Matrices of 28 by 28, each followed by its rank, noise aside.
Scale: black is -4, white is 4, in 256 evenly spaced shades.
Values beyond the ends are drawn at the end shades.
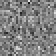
eight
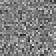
eight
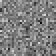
eight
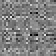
four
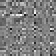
four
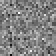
seven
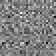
six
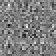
six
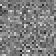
six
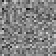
eight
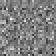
six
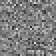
seven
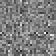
six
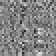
four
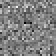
six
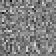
seven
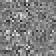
five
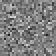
eight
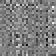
four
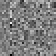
six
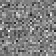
six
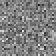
six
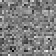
six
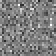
seven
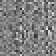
four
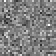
seven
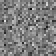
seven
